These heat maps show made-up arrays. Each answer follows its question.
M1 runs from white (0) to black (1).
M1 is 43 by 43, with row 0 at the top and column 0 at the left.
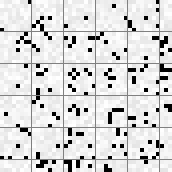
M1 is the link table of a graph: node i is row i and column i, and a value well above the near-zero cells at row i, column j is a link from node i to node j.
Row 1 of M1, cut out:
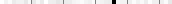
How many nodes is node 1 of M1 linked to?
1
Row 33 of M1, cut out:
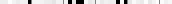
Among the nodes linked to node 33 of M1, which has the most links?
node 17
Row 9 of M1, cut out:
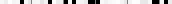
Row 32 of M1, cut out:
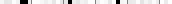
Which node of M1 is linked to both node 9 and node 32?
node 5
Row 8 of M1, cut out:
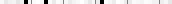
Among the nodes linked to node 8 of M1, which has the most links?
node 6
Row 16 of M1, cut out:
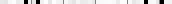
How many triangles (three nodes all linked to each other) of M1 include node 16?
1
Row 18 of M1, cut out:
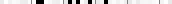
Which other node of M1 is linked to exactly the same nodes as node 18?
node 41
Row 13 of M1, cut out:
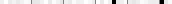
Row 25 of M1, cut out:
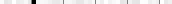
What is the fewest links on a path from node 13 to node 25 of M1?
4
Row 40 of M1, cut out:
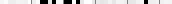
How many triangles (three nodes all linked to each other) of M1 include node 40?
2
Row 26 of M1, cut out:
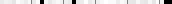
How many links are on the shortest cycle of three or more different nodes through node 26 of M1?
3
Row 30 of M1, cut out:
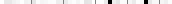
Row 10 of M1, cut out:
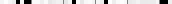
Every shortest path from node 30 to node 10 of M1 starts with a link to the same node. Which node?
node 36
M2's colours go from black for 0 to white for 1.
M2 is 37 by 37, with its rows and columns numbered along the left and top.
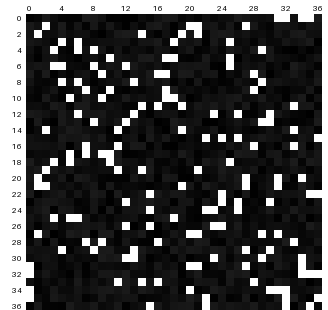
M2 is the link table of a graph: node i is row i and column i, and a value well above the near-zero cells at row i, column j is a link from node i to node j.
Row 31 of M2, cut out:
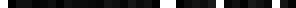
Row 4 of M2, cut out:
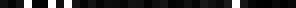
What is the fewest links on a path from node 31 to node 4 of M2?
3
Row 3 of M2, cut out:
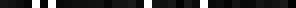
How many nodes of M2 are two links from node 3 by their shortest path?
5
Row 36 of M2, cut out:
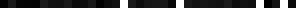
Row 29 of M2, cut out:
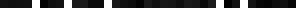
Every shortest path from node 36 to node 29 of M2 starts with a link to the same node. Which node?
node 32
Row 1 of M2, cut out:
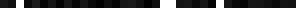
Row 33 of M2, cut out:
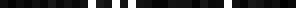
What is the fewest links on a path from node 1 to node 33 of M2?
3
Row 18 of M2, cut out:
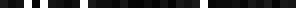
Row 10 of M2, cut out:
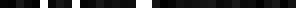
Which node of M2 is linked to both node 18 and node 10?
node 5
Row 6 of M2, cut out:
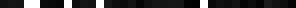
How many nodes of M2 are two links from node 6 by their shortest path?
7
